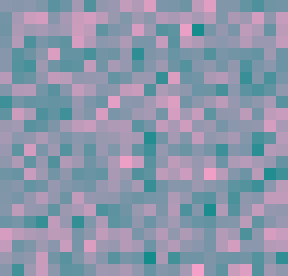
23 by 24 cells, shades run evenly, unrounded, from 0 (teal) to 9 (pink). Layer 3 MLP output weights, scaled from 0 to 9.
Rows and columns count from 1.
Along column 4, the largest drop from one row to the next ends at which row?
19
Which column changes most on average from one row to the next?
3
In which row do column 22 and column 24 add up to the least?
22
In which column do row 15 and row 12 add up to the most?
18
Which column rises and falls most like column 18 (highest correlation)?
10
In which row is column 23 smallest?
15
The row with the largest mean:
2
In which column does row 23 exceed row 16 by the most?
21
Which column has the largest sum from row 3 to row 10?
7
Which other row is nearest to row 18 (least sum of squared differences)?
17
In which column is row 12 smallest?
13
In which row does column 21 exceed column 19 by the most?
23
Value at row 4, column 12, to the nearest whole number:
4
